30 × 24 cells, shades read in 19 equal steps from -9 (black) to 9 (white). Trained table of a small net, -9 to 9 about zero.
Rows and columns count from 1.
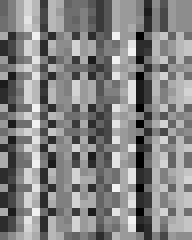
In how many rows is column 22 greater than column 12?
20
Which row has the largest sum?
28
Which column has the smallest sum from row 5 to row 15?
18
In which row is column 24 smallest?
14
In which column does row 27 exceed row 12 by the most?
1
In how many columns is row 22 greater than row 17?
13
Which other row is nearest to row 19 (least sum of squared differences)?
6
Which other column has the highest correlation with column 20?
23
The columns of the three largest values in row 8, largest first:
15, 5, 21
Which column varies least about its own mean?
16
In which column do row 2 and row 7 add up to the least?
19
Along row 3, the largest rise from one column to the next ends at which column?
7
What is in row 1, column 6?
-5
